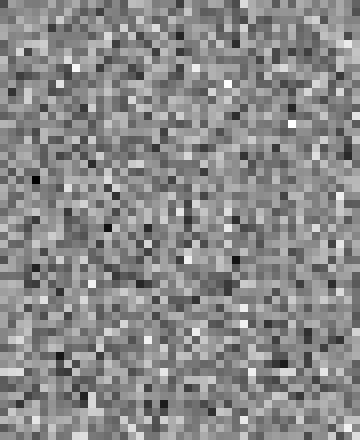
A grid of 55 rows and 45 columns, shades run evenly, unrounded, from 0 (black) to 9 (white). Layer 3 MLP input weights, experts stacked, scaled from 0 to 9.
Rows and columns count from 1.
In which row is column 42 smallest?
36
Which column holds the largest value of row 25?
43
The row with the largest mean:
53
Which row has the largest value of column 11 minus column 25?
38
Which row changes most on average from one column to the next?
31
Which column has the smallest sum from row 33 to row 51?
8
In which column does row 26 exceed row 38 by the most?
25
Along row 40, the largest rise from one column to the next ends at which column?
7
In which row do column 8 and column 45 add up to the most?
15
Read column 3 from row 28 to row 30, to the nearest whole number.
6 4 6
